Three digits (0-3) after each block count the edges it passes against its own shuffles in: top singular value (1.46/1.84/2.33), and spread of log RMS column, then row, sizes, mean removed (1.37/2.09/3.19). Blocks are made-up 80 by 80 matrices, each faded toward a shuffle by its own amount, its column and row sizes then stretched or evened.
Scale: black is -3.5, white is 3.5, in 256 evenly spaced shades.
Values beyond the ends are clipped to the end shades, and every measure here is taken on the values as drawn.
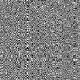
3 2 1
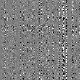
1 3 2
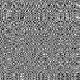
3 0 2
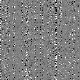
2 3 0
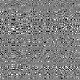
3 1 3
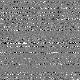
0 0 3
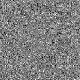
2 0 1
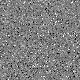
0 0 1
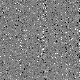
0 2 0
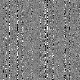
2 3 0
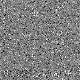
1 1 1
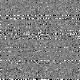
1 1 3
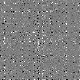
1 2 2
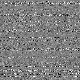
0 0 3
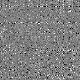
2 1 2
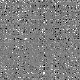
1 2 2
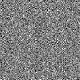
2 1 1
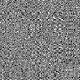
3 1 1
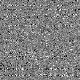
2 0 2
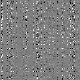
2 3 2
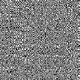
2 2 1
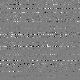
2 1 3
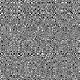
3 1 2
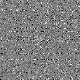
1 1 2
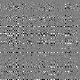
3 2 3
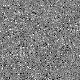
1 0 1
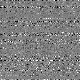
1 0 3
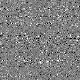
1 1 2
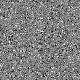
1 0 1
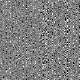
1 3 0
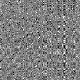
3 2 0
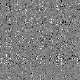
1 2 2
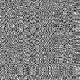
3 0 0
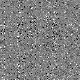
1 2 1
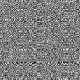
3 0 2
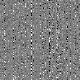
1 3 0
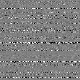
2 0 3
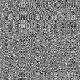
3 1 0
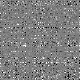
1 2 3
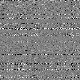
2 1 3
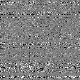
0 1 3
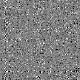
1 2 1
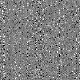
2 2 0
